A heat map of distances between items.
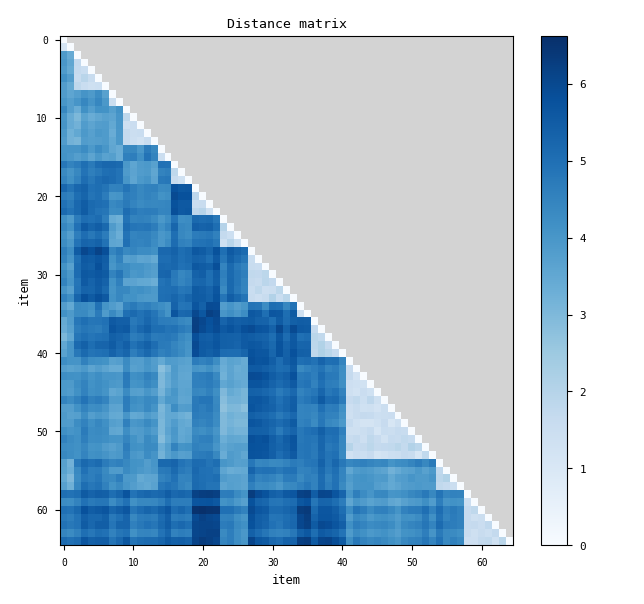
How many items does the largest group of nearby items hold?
13
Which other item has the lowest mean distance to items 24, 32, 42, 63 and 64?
59
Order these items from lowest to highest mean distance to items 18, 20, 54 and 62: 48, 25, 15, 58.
48, 25, 58, 15
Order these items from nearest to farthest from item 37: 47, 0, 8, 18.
0, 18, 47, 8
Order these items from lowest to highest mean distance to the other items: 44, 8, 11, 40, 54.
44, 11, 8, 54, 40
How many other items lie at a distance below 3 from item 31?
6
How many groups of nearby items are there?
14
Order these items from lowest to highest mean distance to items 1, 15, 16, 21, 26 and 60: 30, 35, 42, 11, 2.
42, 11, 2, 30, 35
